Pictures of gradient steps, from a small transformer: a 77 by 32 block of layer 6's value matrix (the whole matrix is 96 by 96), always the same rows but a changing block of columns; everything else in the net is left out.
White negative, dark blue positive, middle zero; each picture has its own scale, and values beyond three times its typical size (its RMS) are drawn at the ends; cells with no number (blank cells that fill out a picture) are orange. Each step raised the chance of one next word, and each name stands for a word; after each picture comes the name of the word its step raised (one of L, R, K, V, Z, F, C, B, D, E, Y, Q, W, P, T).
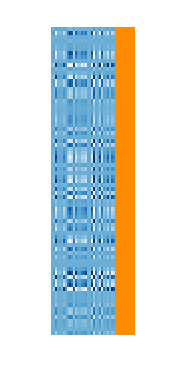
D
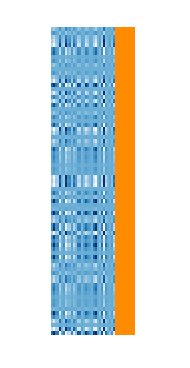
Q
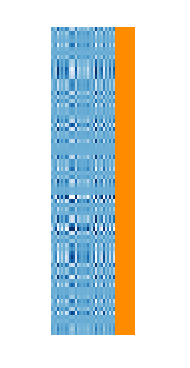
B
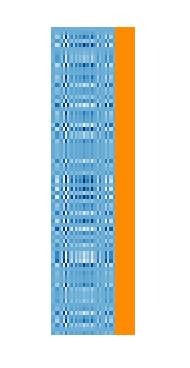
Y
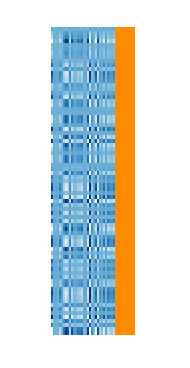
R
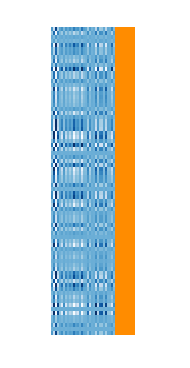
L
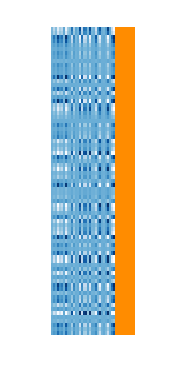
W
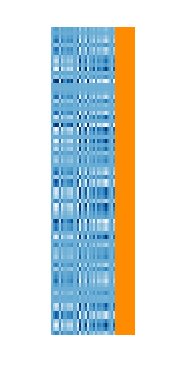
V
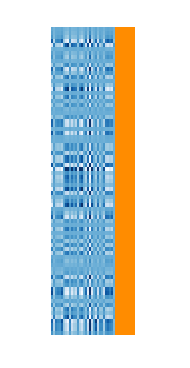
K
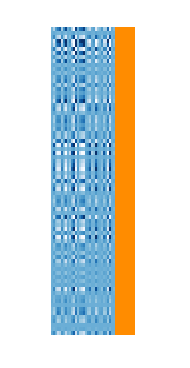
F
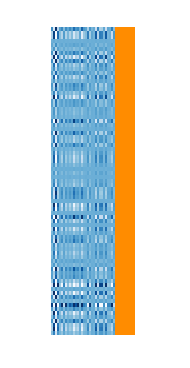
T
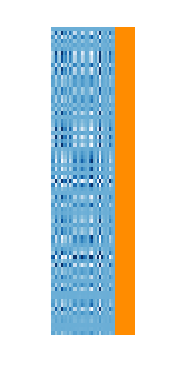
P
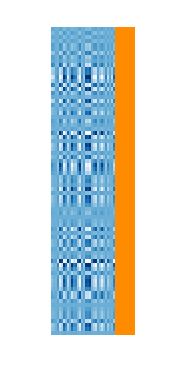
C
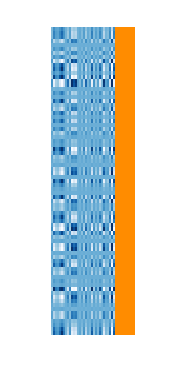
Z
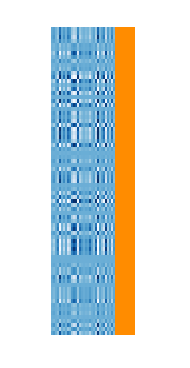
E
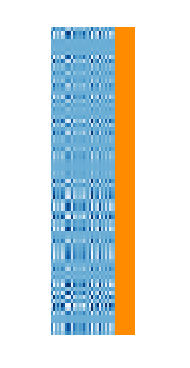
T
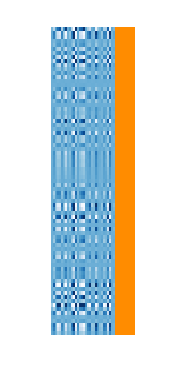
T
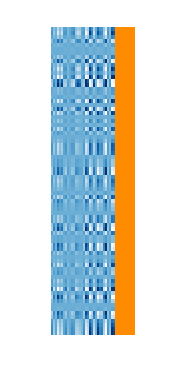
Z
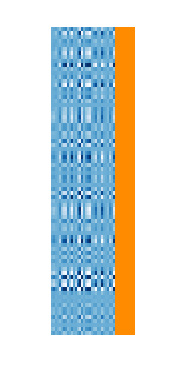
D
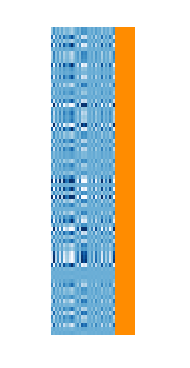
Y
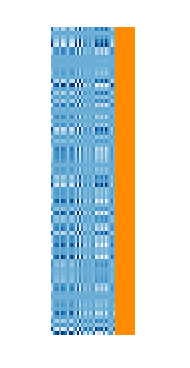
Q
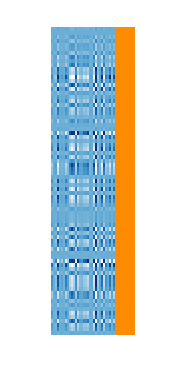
C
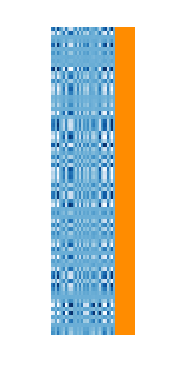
L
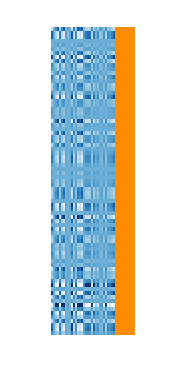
T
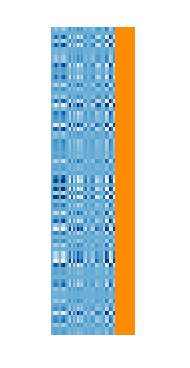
Y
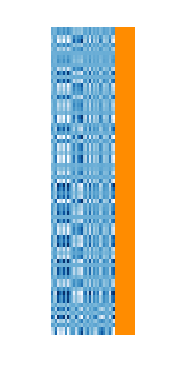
R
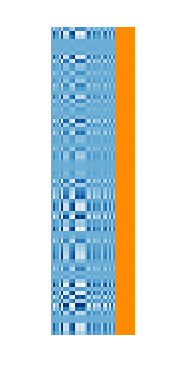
T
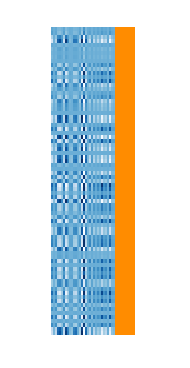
R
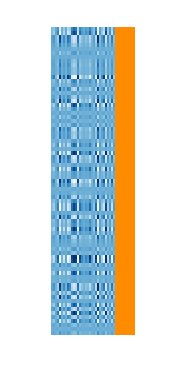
W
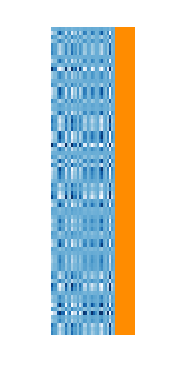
L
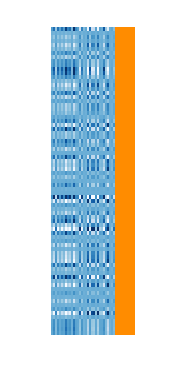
B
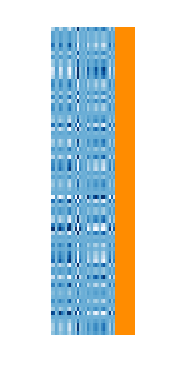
B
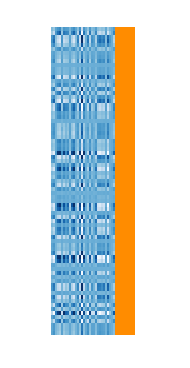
W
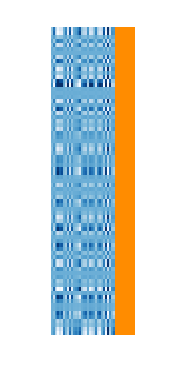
Z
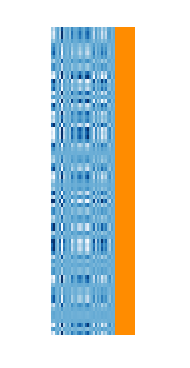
E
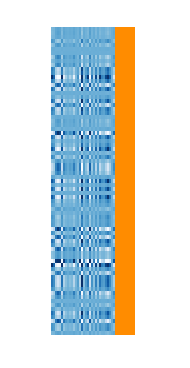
C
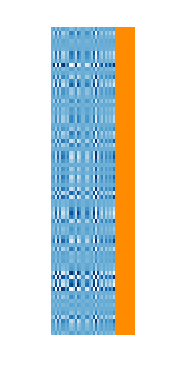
D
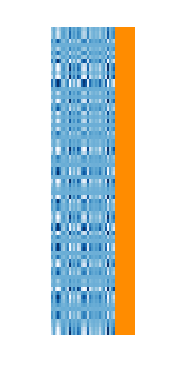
Z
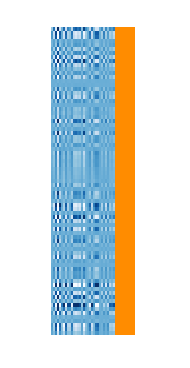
T
